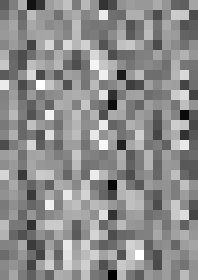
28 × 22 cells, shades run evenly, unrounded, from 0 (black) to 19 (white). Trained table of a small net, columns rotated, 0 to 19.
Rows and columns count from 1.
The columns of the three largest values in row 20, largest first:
8, 10, 15
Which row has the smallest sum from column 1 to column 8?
1
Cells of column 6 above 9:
25
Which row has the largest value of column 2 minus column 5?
14
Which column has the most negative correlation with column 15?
17
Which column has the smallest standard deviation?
19
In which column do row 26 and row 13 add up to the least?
18
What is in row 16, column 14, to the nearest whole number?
13
